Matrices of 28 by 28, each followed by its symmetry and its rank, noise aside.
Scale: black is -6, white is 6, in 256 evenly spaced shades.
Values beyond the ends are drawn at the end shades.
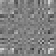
symmetric, rank two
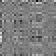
no symmetry, rank three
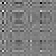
no symmetry, rank two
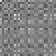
symmetric, rank two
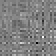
antisymmetric, rank two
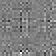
no symmetry, rank three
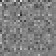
no symmetry, rank two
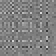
symmetric, rank one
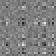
symmetric, rank one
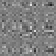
no symmetry, rank three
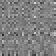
antisymmetric, rank two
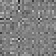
symmetric, rank three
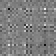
symmetric, rank two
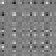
symmetric, rank one
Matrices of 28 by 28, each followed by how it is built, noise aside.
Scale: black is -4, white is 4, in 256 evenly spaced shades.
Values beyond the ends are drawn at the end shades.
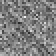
Toeplitz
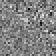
upper triangular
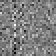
uneven columns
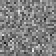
noise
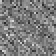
Toeplitz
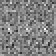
repeating columns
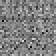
repeating columns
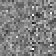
uneven columns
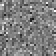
uneven columns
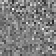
upper triangular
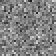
repeating columns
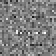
uneven rows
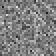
Toeplitz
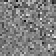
upper triangular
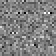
uneven rows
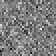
Toeplitz
